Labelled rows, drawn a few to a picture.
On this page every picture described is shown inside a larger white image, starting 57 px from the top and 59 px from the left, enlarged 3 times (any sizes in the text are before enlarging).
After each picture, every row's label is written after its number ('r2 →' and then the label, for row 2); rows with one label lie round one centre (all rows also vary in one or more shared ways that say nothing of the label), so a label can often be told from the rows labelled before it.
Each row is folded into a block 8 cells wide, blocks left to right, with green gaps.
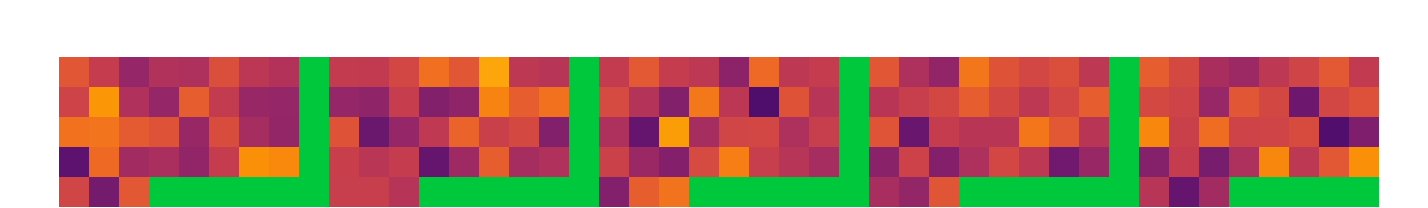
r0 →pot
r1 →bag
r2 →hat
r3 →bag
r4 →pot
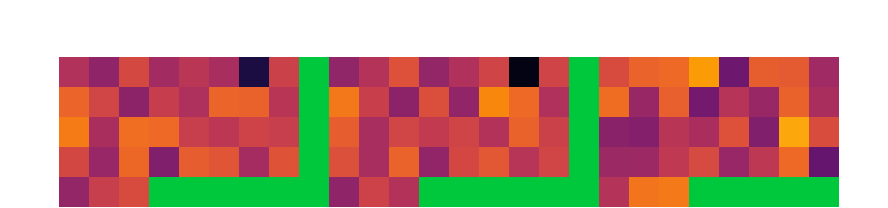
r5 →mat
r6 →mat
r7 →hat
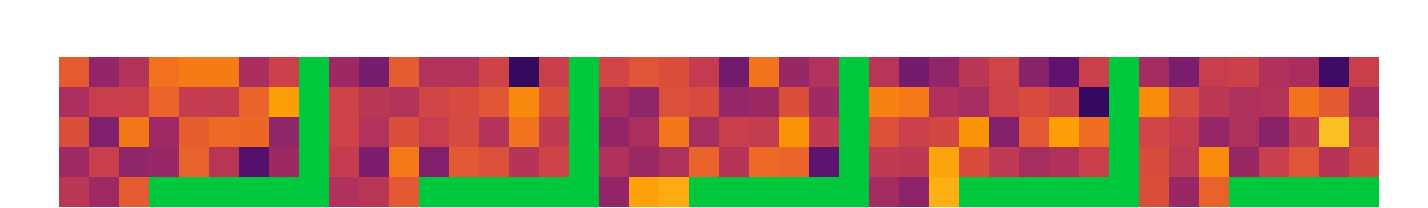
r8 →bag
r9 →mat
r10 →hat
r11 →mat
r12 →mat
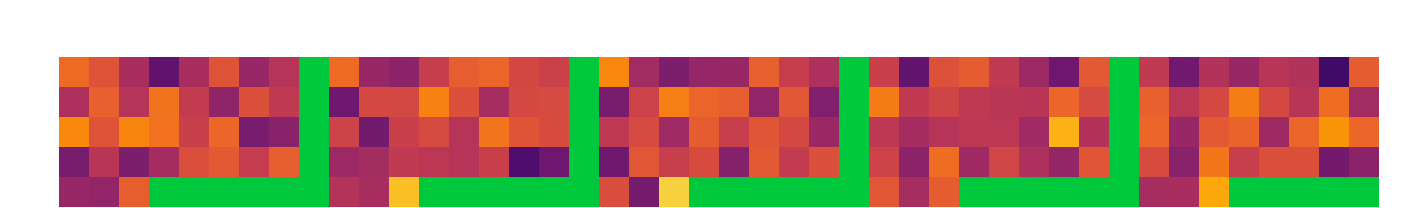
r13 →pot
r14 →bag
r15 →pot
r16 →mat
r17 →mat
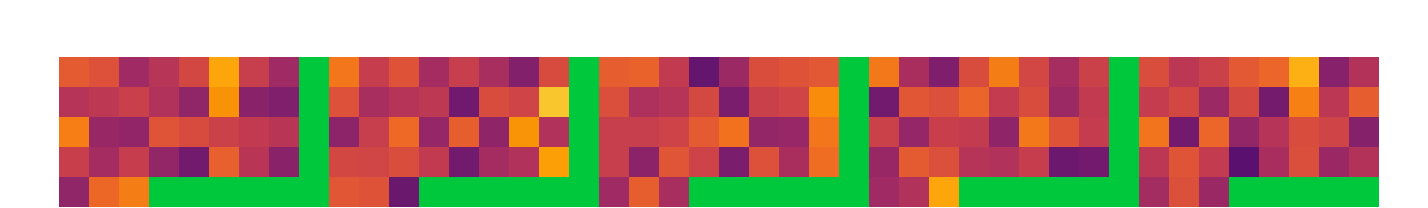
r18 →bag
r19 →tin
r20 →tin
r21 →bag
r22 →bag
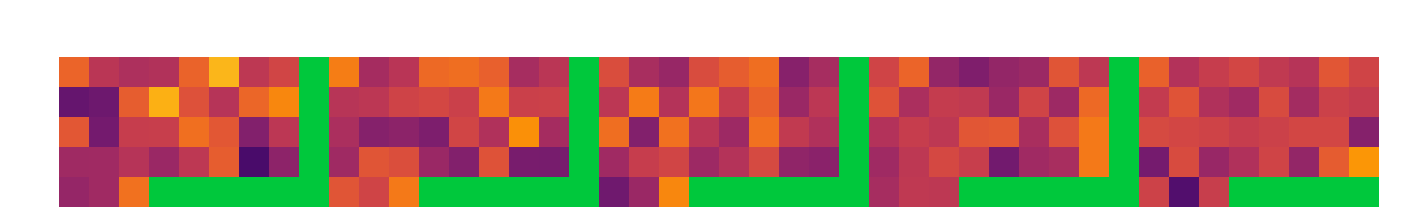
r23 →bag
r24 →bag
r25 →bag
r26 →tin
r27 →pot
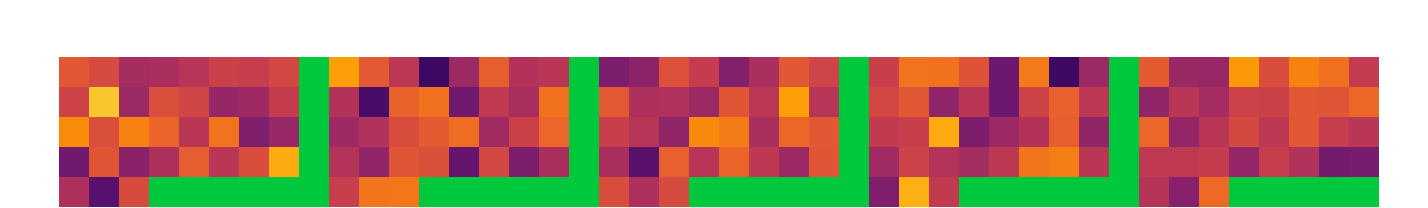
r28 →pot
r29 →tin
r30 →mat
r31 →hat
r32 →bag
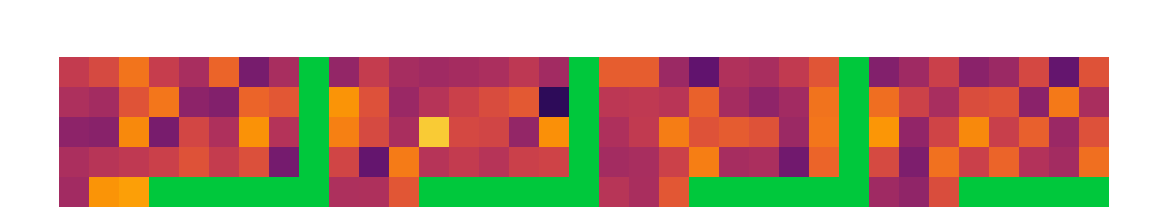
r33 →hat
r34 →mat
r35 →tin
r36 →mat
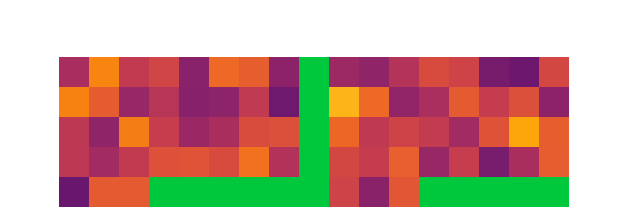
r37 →hat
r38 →mat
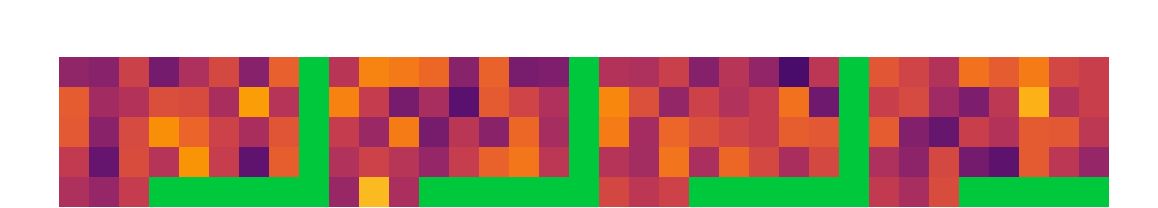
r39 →mat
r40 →hat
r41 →mat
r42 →bag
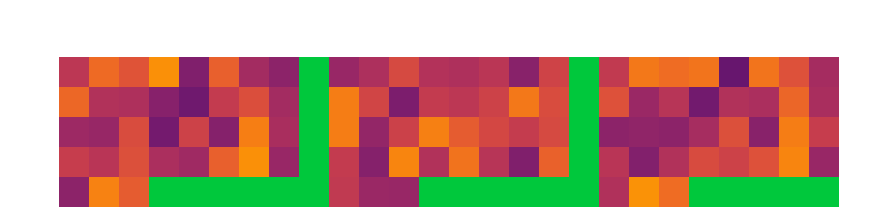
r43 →hat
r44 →mat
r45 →hat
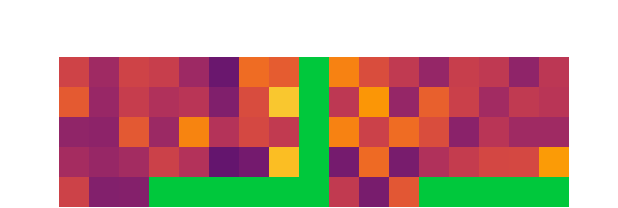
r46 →tin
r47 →pot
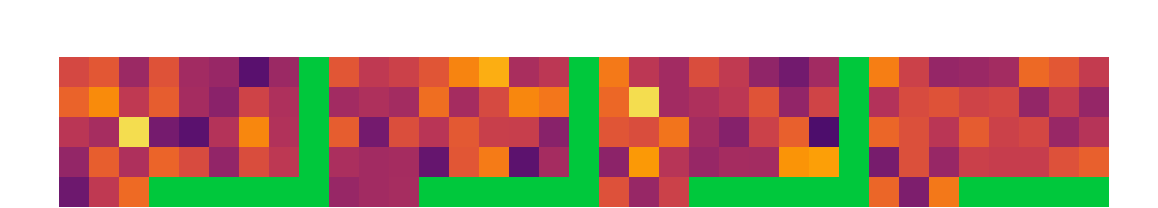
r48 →hat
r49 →bag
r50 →pot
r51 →pot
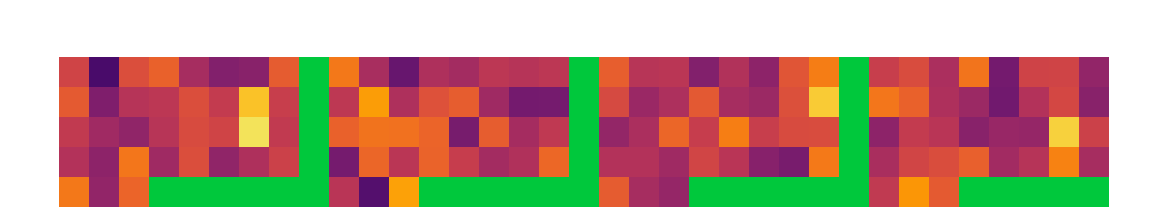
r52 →mat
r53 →pot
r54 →tin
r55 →hat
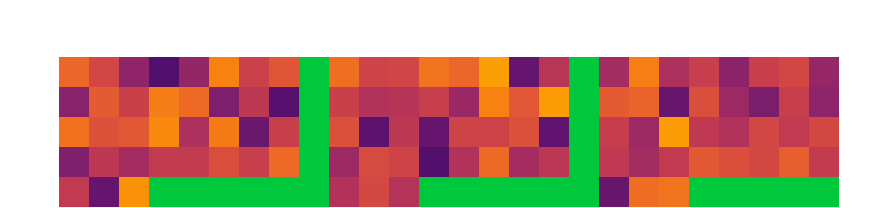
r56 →pot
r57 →bag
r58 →hat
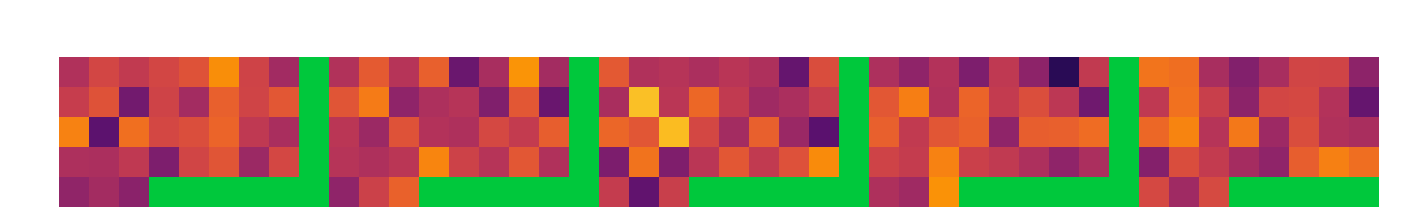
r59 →bag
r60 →hat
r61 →pot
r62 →mat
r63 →pot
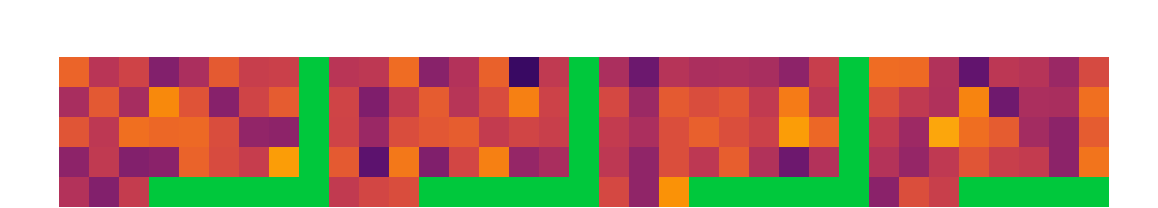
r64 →pot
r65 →mat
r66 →mat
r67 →tin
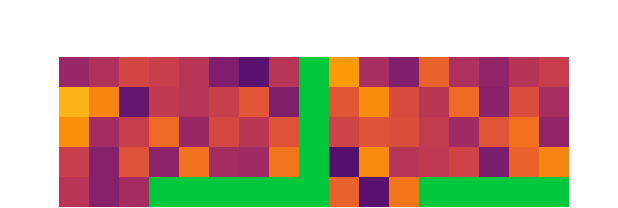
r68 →mat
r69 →pot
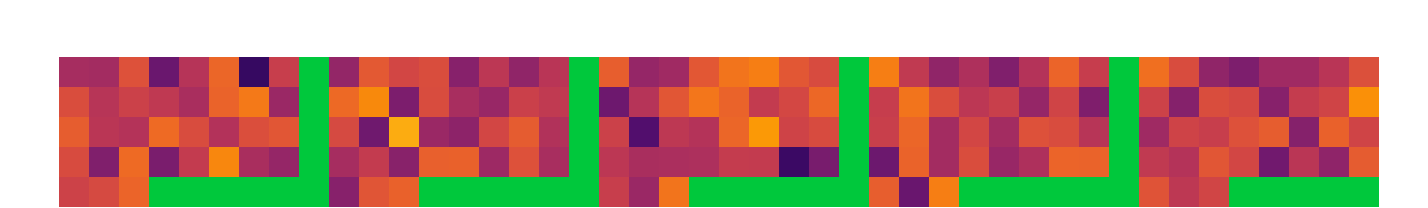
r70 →mat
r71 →hat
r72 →bag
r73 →pot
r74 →tin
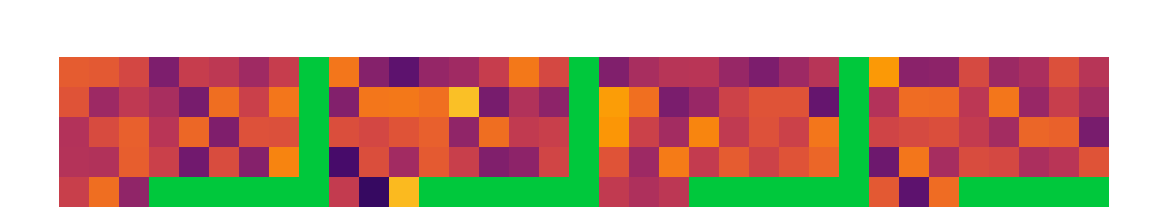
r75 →tin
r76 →pot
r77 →mat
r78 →pot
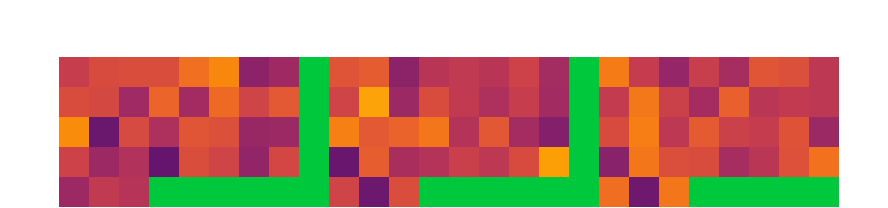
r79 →bag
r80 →pot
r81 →pot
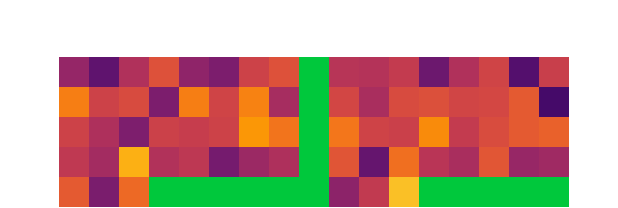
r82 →mat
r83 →mat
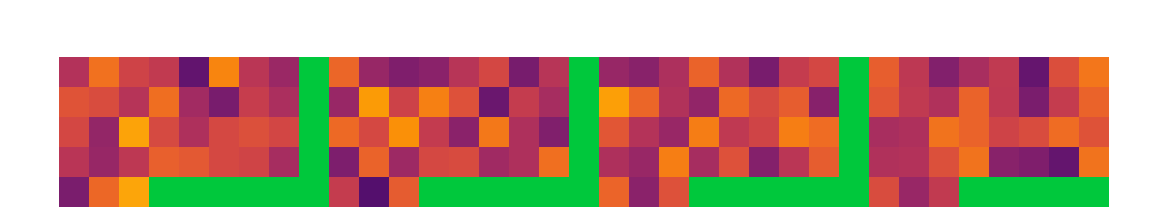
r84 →hat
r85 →pot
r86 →mat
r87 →tin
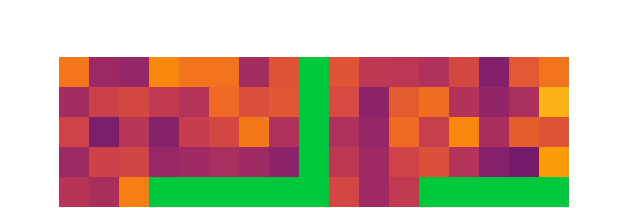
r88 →bag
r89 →tin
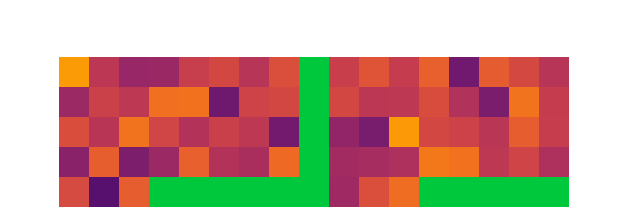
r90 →pot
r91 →hat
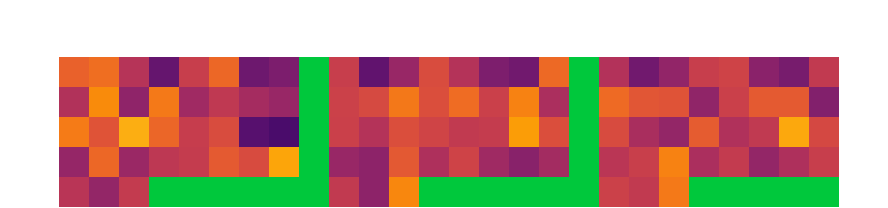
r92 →pot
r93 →mat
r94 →mat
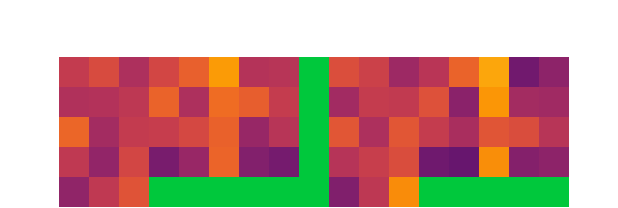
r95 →bag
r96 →bag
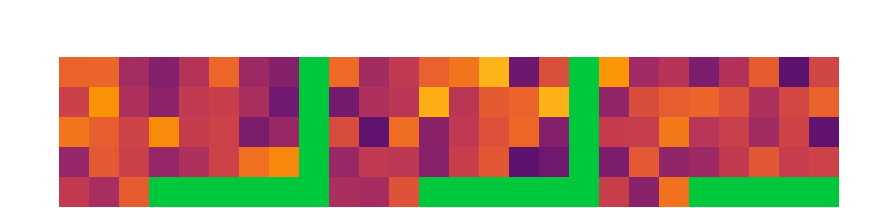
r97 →pot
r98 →bag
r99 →pot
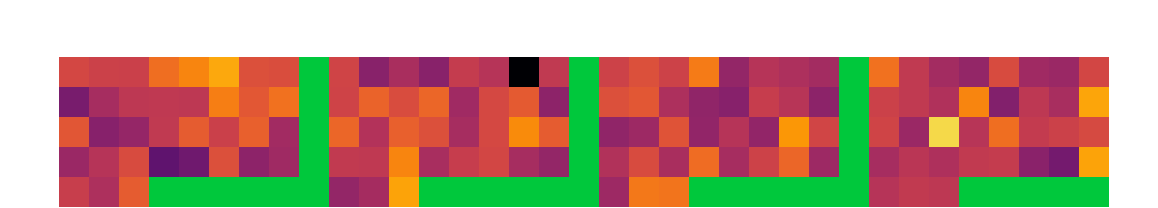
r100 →bag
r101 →mat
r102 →hat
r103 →tin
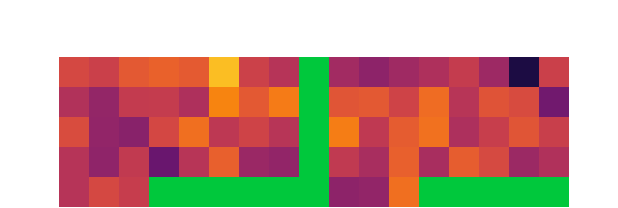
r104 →bag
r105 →mat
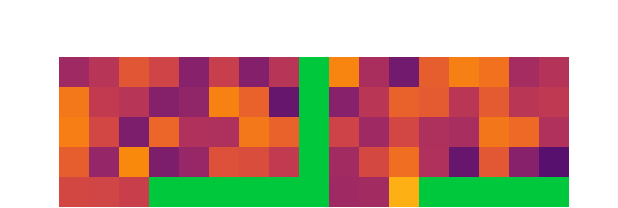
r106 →mat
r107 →bag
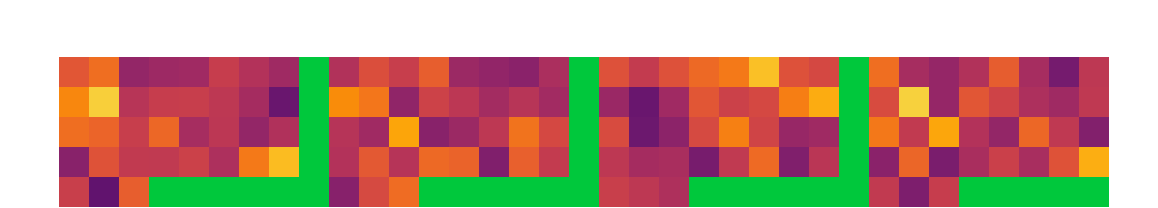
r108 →pot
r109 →hat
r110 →bag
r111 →pot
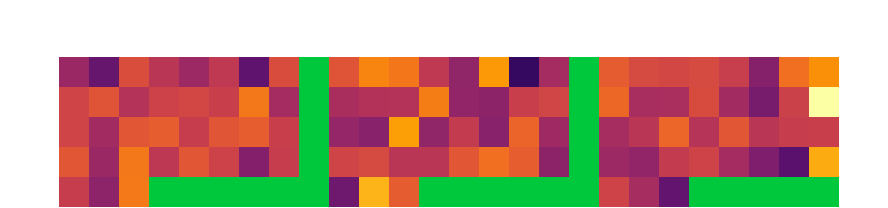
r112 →mat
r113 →hat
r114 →tin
